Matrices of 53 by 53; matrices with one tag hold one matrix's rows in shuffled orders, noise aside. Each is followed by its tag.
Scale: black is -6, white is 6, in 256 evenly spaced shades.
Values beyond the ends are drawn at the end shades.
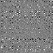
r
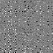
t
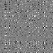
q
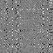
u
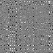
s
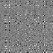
q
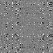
u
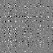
t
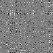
s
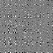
t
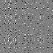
t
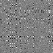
s
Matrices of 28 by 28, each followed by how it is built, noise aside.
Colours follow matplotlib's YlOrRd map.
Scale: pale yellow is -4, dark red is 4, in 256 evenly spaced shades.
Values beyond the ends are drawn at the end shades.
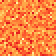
noise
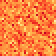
Toeplitz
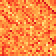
Toeplitz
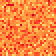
noise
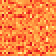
low rank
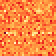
uneven rows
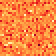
uneven rows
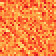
Toeplitz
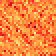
Toeplitz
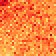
smooth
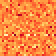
uneven rows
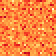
uneven rows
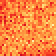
smooth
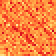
Toeplitz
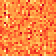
uneven columns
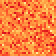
Toeplitz
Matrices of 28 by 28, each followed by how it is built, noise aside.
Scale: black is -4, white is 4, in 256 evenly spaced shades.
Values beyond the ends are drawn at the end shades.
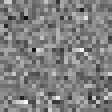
uneven rows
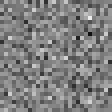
repeating rows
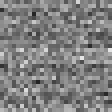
blocks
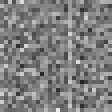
repeating rows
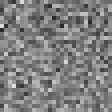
blocks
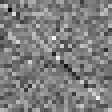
diagonal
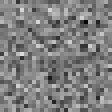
blocks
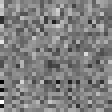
low rank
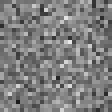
repeating rows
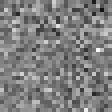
low rank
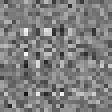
low rank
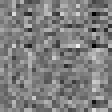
low rank
